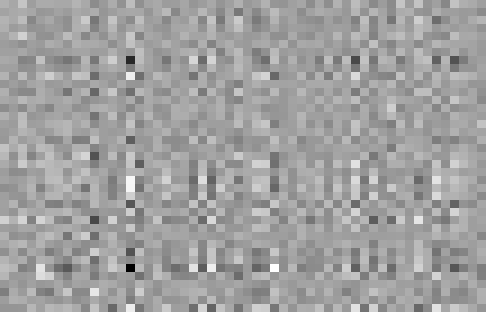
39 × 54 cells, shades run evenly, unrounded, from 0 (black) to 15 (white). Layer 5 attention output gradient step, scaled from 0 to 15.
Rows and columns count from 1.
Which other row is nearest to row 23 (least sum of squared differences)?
39
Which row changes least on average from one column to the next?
36
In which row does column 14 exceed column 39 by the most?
37
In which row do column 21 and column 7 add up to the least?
34
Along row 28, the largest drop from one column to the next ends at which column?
11
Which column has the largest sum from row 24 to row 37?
5
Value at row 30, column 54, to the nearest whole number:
8
